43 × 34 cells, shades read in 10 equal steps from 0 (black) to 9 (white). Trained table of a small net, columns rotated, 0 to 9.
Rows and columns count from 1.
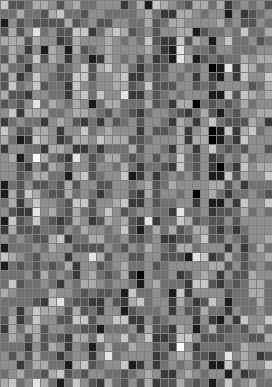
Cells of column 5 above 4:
29
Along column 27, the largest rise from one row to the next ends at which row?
17
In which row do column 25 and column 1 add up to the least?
22
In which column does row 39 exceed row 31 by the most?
23
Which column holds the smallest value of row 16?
27
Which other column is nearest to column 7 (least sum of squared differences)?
33
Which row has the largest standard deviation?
16
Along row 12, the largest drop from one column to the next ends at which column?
25
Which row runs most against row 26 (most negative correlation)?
34
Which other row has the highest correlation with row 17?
14
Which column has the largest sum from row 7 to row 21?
5
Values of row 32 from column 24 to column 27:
2 7 7 3
